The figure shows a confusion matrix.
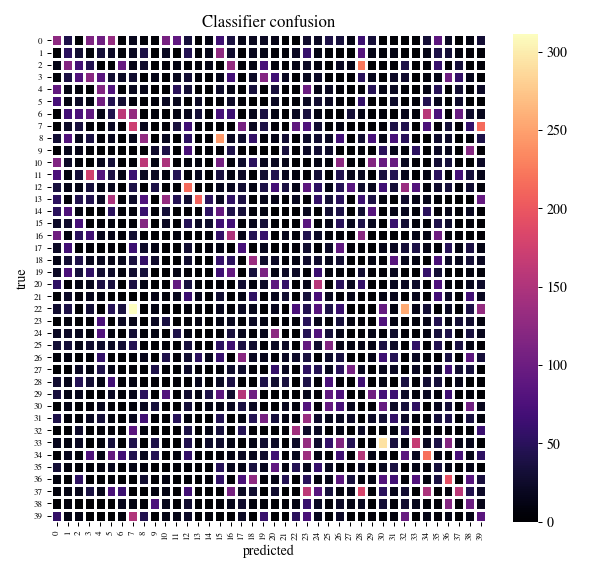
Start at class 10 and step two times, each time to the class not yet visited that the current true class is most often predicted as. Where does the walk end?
15
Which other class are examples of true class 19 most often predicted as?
16
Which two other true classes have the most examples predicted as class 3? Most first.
11, 0
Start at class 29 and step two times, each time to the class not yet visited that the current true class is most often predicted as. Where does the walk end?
26
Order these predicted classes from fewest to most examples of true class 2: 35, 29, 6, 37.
29, 37, 35, 6
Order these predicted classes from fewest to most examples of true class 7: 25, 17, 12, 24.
25, 24, 12, 17
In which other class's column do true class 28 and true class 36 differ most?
18
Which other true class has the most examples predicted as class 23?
37
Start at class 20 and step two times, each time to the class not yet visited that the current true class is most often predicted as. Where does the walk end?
4
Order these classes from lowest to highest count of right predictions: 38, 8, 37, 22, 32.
32, 22, 38, 8, 37
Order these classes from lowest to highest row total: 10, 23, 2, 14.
23, 14, 2, 10
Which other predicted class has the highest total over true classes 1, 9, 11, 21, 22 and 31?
7
